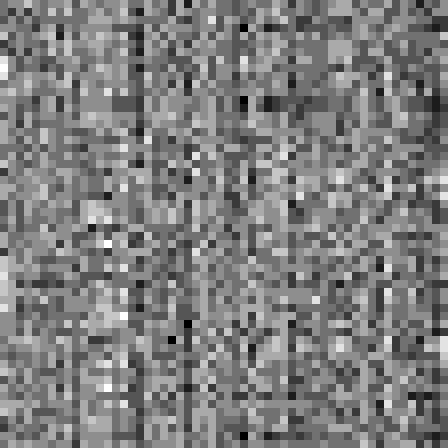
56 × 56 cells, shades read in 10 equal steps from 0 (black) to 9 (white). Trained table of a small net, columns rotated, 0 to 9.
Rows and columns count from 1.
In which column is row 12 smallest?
48
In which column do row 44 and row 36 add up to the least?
37
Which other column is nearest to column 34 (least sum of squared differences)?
15
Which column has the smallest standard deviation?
41
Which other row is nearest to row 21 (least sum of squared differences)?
17
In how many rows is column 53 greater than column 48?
20
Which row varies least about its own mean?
56
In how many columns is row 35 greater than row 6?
18
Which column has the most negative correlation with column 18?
13
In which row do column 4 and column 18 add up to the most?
43
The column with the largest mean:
16
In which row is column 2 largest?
12
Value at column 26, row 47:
6
